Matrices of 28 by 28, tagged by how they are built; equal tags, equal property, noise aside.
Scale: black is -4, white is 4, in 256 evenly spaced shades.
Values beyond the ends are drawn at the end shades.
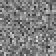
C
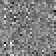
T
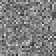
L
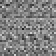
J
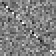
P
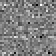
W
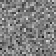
L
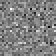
W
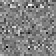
W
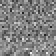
J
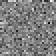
W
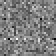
W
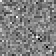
P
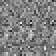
J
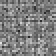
L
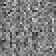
L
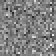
T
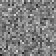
C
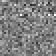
W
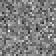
C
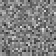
J
